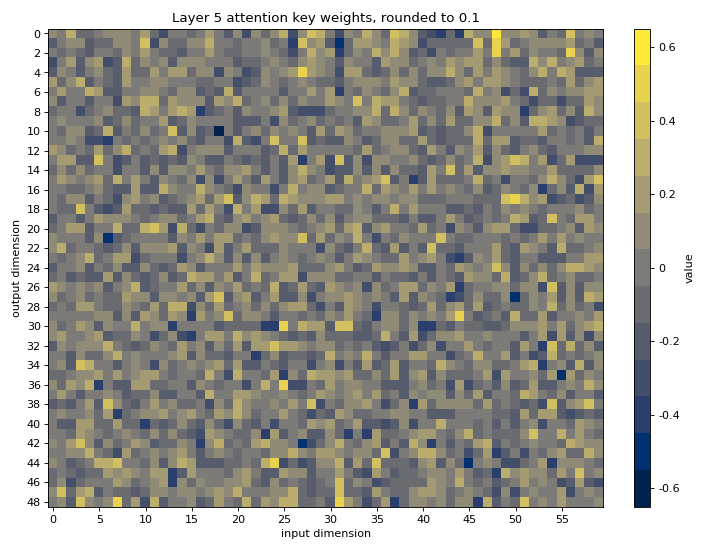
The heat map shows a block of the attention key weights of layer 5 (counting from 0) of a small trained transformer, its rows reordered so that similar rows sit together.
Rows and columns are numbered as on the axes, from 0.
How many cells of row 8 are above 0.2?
5
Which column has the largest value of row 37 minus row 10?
18
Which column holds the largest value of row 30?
25
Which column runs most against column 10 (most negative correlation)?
26
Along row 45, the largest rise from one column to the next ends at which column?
49
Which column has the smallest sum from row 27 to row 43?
48
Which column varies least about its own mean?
0
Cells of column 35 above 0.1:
11
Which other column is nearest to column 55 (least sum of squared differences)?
1
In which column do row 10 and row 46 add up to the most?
31
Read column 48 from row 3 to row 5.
0.1 0.2 0.2
